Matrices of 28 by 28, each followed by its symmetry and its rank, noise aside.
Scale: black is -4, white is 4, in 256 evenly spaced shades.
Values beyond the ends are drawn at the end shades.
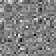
symmetric, rank five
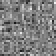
antisymmetric, rank six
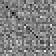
symmetric, rank six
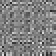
no symmetry, rank four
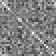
symmetric, rank five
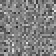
no symmetry, rank six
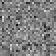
no symmetry, rank six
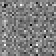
no symmetry, rank four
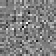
antisymmetric, rank six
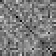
symmetric, rank five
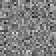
antisymmetric, rank six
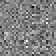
no symmetry, rank five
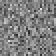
no symmetry, rank six
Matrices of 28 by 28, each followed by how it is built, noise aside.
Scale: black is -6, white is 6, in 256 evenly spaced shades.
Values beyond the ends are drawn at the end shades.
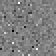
sparse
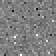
sparse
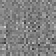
low rank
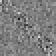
banded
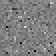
sparse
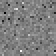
sparse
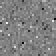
sparse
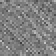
Toeplitz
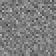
Toeplitz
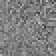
upper triangular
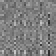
low rank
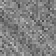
Toeplitz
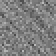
Toeplitz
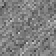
Hankel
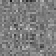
low rank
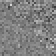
upper triangular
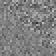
upper triangular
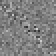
banded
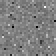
sparse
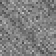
Toeplitz
